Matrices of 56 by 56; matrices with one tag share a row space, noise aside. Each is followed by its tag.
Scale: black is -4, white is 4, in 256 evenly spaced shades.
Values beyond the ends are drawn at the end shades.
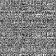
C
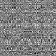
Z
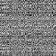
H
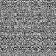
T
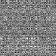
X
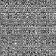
X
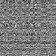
X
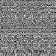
T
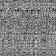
X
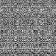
T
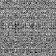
X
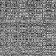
C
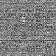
C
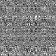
X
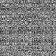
H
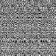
T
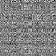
Z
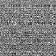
Z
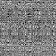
H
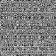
T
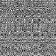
T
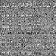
H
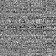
C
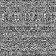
X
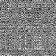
H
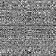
H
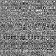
C
